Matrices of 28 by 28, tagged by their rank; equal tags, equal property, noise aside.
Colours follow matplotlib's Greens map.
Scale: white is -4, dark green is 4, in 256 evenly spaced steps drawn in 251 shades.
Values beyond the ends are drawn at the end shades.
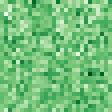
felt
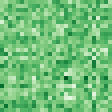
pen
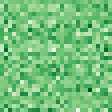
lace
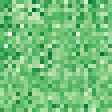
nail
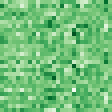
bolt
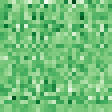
bolt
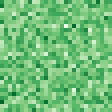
pen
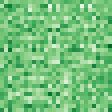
bolt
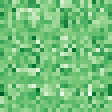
lace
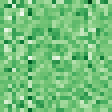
lace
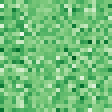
bolt
